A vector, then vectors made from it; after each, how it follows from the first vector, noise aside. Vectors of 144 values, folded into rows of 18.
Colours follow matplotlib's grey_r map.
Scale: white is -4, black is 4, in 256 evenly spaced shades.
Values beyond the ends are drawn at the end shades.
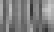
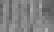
negated, shrunk.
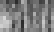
reversed.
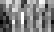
reversed, negated, scaled up.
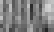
copied.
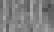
negated, shrunk.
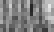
copied.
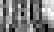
scaled up.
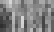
reversed, negated.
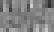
negated, partly zeroed.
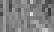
negated, partly zeroed.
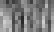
reversed.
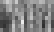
reversed, negated.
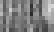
copied.
